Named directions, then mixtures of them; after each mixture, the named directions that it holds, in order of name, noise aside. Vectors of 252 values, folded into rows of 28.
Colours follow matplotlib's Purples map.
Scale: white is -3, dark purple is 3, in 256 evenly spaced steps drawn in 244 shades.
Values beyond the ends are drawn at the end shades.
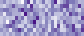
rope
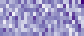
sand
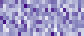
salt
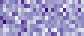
rope, salt, sand.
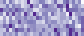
rope, salt, sand.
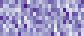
salt, sand.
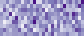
rope, sand.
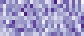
rope, salt, sand.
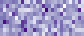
rope, salt, sand.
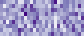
rope, salt.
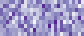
rope, salt, sand.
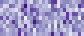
rope, salt, sand.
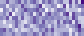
sand.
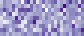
rope, salt, sand.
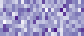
rope, salt, sand.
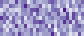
salt, sand.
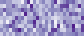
rope.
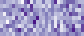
rope.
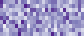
salt.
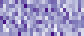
salt.
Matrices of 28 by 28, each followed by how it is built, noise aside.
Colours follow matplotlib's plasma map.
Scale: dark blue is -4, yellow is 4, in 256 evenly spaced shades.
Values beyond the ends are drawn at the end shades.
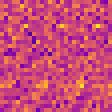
repeating columns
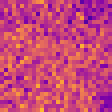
smooth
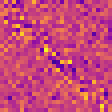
banded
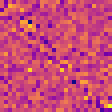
banded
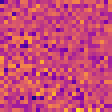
lower triangular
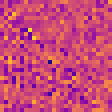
lower triangular
